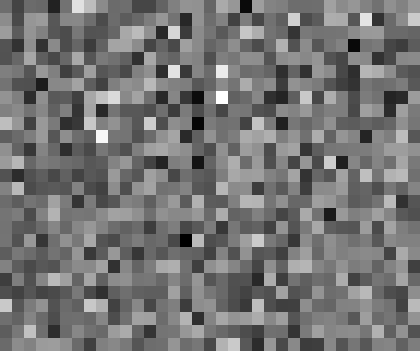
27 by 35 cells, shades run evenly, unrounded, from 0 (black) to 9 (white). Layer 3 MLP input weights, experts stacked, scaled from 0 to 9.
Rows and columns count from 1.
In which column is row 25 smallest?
17
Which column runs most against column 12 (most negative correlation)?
34
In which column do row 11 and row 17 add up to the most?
9
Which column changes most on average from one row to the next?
22
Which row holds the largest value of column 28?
13
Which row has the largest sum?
11
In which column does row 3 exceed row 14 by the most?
15
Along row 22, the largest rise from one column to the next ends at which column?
23
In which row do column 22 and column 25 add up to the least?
26
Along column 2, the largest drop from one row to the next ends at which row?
14
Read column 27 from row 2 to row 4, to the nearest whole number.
3 4 3
